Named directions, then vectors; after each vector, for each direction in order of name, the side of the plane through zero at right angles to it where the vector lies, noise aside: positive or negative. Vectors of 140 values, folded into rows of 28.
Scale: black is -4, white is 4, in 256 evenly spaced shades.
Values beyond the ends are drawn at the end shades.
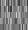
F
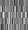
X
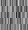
negative, positive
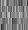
positive, positive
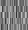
negative, positive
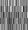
negative, negative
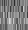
positive, positive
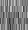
negative, negative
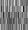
negative, negative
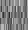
negative, negative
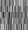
negative, negative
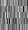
positive, negative
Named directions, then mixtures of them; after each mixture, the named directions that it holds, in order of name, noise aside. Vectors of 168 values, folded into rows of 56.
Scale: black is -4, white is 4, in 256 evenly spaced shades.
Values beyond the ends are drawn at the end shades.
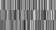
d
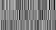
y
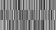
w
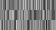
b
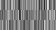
d, w, y.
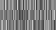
b, w.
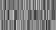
b.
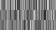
d.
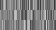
b, d, y.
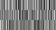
w, y.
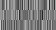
y.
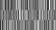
w, y.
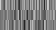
d, w.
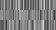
w.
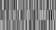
d, w, y.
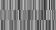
b, d, y.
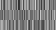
w.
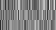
w, y.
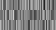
b, w.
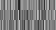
d, w, y.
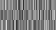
b, w.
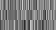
d, y.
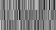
b, w, y.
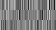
y.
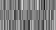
b, d, w.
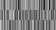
b, w, y.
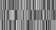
b.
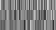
d.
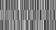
d, w.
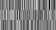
b, y.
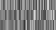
d.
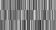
d.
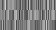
b, y.
